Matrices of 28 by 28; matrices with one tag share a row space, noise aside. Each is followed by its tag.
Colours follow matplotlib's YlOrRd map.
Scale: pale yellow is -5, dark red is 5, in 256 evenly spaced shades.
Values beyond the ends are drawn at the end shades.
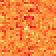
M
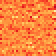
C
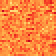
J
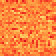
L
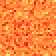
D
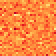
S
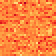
L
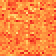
M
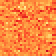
L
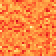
S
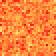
S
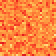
S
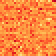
L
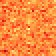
J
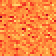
S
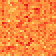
M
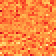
S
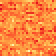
C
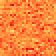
C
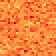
M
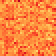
L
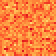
D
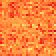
C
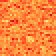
J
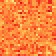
L
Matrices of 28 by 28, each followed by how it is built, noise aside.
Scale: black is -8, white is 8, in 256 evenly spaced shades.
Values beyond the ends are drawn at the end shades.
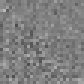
lower triangular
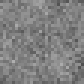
smooth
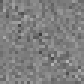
banded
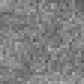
smooth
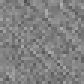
Toeplitz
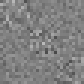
block diagonal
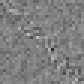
banded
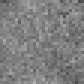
smooth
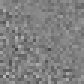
lower triangular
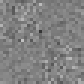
block diagonal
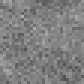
smooth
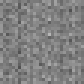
repeating rows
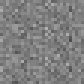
repeating rows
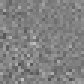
lower triangular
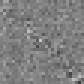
banded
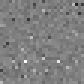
sparse
